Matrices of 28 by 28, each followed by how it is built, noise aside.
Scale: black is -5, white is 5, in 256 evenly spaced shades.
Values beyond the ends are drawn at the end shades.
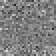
uneven rows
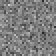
noise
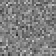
noise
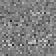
uneven rows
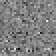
uneven rows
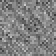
Toeplitz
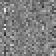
uneven columns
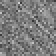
Toeplitz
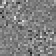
block diagonal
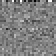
uneven rows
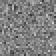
noise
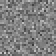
noise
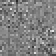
block diagonal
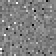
sparse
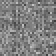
blocks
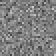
noise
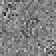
block diagonal
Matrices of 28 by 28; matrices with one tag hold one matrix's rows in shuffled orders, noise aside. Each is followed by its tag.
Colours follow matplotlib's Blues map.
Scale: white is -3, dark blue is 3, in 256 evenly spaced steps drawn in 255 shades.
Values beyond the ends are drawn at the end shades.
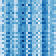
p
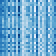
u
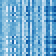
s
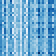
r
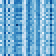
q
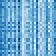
u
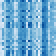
p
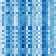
p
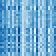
u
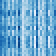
u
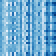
s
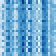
p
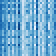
u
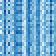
q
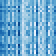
u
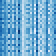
u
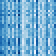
u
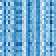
q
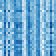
q
